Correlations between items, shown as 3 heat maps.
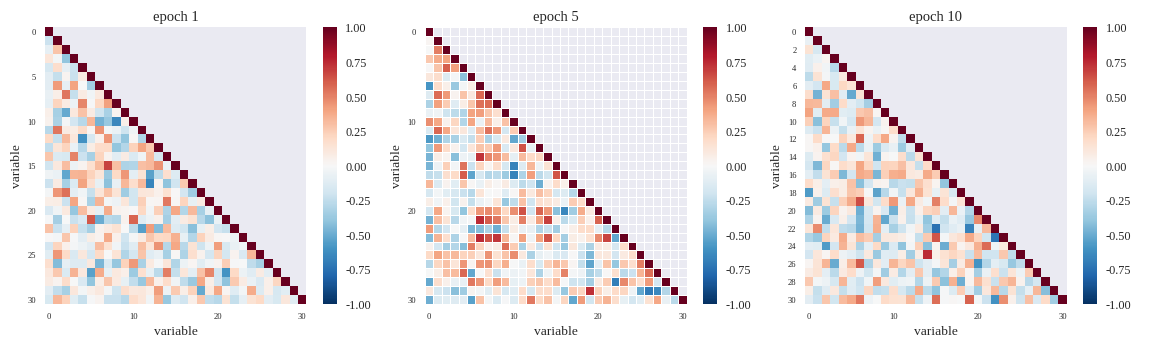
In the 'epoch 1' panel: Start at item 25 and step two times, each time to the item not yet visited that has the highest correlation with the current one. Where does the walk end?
11
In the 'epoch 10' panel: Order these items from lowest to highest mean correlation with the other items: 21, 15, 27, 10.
21, 27, 10, 15
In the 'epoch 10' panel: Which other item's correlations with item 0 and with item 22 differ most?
19
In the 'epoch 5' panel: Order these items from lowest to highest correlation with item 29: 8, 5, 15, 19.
15, 5, 8, 19
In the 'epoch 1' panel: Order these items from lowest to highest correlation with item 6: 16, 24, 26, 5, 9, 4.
26, 5, 9, 4, 16, 24
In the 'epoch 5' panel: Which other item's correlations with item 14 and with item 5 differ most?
30
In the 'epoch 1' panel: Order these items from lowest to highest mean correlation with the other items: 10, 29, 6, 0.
10, 0, 29, 6
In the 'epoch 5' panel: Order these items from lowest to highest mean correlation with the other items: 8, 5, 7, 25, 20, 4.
5, 4, 25, 20, 8, 7
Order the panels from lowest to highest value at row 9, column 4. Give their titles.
epoch 5, epoch 10, epoch 1
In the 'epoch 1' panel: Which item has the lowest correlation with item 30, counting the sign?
14
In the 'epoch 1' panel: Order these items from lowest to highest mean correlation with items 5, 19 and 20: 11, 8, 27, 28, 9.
28, 27, 8, 9, 11
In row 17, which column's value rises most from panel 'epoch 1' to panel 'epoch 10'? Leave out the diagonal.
28
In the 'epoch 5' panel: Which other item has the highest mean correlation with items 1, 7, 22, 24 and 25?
10
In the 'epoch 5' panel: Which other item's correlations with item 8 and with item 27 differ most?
23
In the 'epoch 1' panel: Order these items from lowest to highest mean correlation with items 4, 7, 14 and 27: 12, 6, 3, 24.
24, 12, 3, 6
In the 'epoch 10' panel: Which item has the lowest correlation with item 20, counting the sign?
26
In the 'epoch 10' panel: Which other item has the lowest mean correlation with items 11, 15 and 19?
22
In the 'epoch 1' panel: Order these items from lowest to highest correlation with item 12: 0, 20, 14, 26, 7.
20, 26, 0, 14, 7
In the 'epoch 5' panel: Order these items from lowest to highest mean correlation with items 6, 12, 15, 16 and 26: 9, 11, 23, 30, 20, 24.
20, 11, 24, 9, 23, 30
